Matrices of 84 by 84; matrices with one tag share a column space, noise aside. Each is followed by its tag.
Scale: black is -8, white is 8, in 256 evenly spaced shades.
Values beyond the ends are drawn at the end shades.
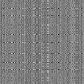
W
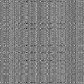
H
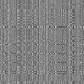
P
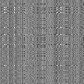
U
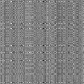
H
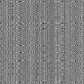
H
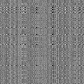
U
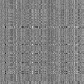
P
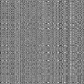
H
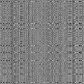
H
